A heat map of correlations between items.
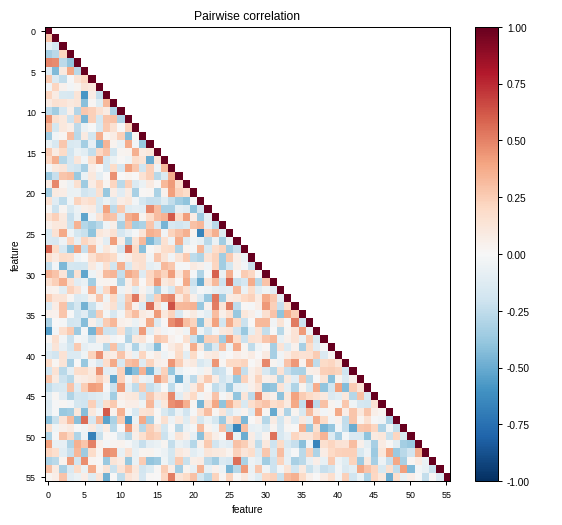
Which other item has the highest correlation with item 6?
51
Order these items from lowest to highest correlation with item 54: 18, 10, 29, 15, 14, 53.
18, 53, 14, 15, 10, 29
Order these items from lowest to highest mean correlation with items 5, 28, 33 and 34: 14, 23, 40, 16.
14, 40, 16, 23
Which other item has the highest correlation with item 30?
23
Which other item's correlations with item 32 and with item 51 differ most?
3
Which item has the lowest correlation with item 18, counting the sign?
43
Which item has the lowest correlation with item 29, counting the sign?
2
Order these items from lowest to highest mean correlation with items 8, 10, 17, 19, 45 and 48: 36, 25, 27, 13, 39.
39, 27, 13, 25, 36
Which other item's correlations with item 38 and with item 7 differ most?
44
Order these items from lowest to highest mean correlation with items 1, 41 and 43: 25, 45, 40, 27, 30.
40, 25, 45, 27, 30
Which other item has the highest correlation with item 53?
26
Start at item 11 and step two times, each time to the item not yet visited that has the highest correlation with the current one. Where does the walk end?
0
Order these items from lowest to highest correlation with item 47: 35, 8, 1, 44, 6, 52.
35, 1, 6, 44, 52, 8
